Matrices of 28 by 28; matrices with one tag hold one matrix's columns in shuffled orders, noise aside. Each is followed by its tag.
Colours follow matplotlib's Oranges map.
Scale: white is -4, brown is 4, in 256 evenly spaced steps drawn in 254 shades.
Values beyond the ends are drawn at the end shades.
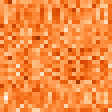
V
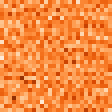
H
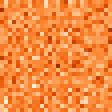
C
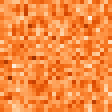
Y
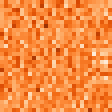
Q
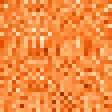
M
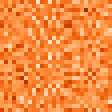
H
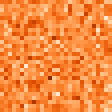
Y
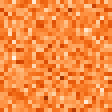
H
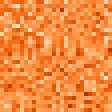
M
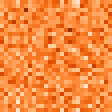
C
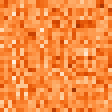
Q
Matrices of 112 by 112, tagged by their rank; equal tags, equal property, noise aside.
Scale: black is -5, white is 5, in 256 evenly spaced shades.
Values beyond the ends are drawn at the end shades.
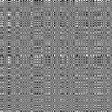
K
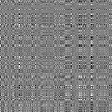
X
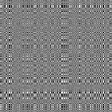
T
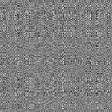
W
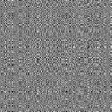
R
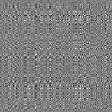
X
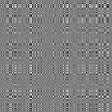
T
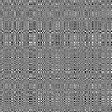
K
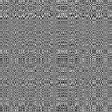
X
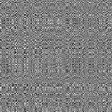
X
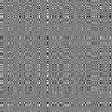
K
